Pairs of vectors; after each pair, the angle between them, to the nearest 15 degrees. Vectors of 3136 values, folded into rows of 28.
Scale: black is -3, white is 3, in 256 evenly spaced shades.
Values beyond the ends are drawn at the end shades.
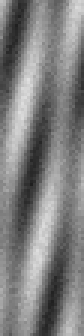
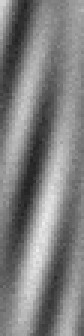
30 degrees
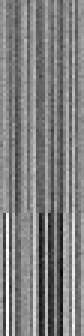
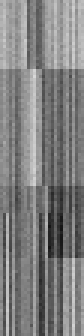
45 degrees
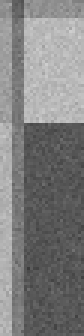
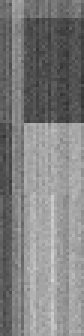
165 degrees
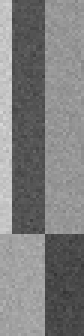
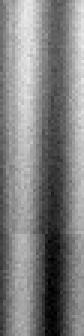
90 degrees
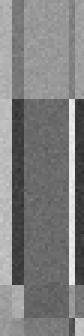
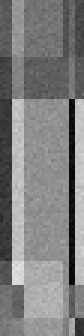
165 degrees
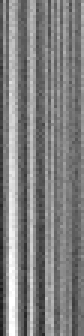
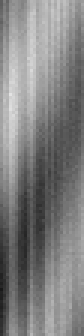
75 degrees
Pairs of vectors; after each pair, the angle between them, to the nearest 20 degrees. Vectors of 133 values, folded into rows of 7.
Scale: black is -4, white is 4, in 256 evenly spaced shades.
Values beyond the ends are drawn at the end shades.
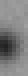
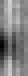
40 degrees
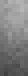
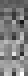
120 degrees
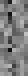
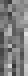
60 degrees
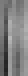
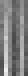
120 degrees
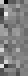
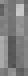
80 degrees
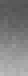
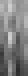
140 degrees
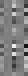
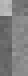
80 degrees
